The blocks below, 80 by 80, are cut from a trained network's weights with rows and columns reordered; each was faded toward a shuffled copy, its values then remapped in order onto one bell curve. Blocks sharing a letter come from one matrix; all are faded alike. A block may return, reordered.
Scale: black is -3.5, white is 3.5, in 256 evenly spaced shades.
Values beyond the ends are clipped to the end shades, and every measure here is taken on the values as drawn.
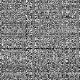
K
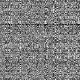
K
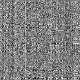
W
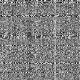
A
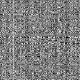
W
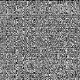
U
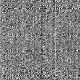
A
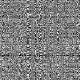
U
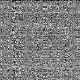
K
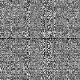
U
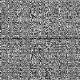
U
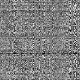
K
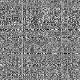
A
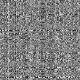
A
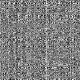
W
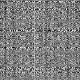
W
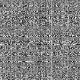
A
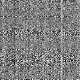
A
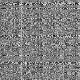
A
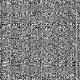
A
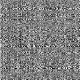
A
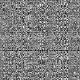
U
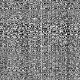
W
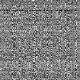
U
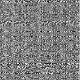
A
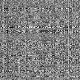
A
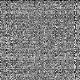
K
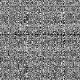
U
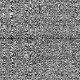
U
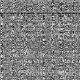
K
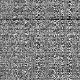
K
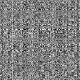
W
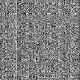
W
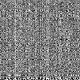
W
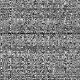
K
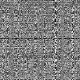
K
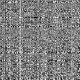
W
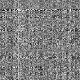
W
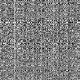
A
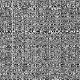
A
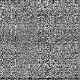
U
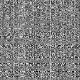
W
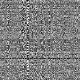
K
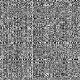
W
